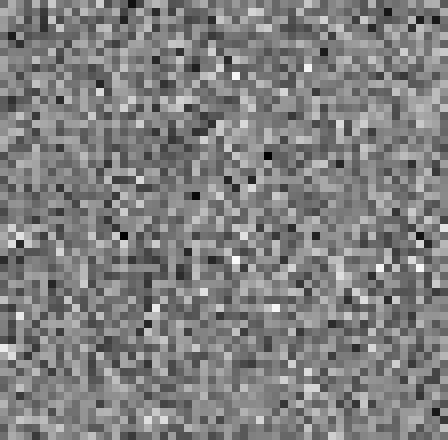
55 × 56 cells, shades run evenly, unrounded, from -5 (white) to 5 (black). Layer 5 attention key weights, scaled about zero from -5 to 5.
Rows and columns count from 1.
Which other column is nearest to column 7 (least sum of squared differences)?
9
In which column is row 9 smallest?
39
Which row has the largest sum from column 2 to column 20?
33
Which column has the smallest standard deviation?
10
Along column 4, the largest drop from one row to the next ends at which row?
46
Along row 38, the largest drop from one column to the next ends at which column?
50
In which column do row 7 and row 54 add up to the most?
23
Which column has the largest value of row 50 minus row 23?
53
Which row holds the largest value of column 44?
38
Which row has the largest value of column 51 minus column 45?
37
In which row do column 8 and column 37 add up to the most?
29
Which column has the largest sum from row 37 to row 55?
22
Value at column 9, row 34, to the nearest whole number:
-1
